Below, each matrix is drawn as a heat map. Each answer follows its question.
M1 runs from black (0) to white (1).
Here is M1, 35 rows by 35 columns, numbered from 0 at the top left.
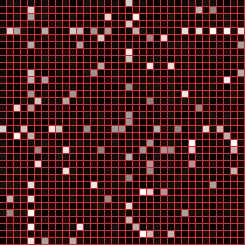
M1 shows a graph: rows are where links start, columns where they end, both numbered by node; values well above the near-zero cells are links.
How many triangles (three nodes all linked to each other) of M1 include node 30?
2
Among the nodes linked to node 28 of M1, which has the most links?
node 4
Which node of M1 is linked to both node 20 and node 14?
node 21
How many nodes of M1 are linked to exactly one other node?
11
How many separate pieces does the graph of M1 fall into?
3
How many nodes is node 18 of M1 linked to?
11
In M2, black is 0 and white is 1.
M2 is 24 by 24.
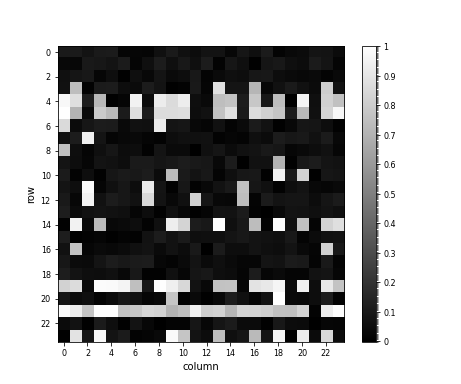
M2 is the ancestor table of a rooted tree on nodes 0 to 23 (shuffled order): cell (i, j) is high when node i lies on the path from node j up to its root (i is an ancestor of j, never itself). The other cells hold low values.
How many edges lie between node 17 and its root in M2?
3
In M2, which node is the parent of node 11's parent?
21
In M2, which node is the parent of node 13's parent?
23
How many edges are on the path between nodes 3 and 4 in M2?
3
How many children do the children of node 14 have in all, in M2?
2
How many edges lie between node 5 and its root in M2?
2
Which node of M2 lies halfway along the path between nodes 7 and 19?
12
